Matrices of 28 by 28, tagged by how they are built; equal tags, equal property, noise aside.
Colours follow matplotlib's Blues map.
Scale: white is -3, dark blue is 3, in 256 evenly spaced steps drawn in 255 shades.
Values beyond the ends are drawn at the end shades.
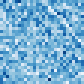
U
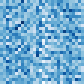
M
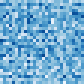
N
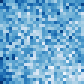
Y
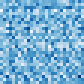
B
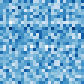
B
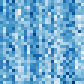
N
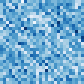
U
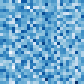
M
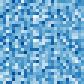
M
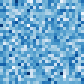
B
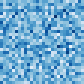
B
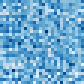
N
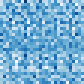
B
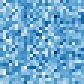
M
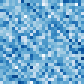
U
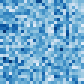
N
